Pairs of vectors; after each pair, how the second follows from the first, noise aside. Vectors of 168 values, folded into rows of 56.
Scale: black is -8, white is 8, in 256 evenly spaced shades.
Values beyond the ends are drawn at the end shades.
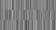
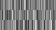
scaled up.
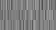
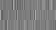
wrapped around, negated, partly zeroed.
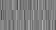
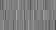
partly zeroed.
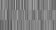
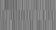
wrapped around, shrunk.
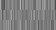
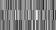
wrapped around, negated, scaled up.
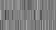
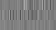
wrapped around, negated, partly zeroed.
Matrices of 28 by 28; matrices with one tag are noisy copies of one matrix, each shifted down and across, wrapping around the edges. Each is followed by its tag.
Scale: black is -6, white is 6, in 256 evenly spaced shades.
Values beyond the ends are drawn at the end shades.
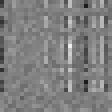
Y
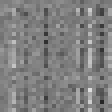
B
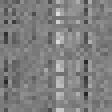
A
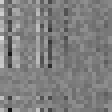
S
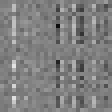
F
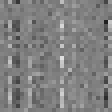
F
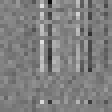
S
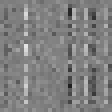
F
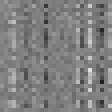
B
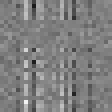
S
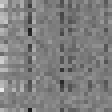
A
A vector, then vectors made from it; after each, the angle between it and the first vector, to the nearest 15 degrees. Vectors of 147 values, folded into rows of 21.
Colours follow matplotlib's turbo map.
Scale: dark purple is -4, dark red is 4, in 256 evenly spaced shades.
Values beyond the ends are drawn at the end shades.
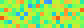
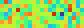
105 degrees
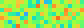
30 degrees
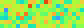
150 degrees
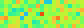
45 degrees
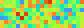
150 degrees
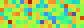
120 degrees
